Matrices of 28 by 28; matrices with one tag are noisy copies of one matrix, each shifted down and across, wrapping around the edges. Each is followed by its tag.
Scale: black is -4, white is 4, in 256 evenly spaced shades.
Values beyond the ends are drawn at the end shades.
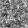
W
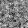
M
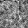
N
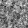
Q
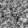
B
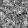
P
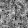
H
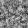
M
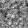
B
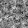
M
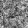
N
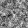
P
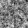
H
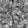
H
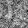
Q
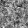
W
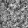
B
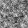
P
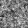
W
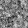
P
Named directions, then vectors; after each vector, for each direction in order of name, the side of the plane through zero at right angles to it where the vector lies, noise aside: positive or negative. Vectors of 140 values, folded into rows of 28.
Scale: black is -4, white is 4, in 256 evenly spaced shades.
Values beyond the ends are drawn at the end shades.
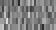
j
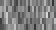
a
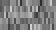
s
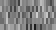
positive, positive, negative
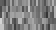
negative, positive, positive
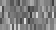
positive, positive, negative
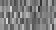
positive, positive, positive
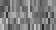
negative, positive, positive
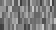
positive, negative, positive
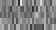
negative, positive, negative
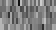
negative, positive, negative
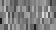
positive, positive, negative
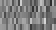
negative, positive, negative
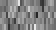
negative, negative, positive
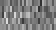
positive, positive, positive
